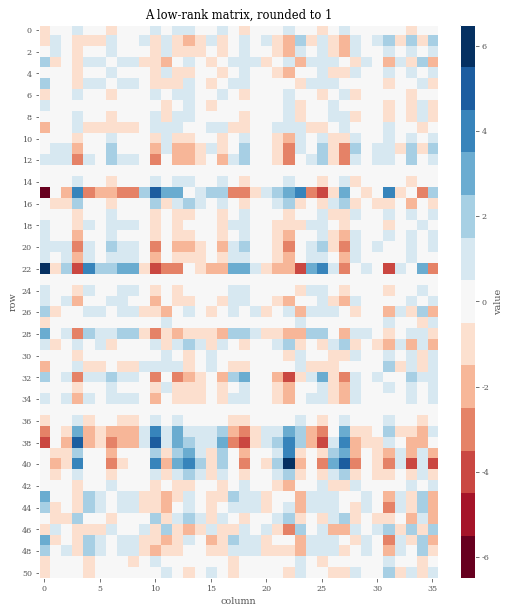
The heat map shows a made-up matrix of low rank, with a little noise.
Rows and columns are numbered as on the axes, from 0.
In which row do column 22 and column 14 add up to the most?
40
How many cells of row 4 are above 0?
8
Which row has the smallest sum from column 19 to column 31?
22
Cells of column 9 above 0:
6
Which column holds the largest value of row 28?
0
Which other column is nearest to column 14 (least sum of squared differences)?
21
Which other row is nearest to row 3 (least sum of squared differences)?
44
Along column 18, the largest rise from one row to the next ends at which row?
32
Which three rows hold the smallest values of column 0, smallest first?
15, 38, 37
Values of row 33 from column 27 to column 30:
-2 1 0 0
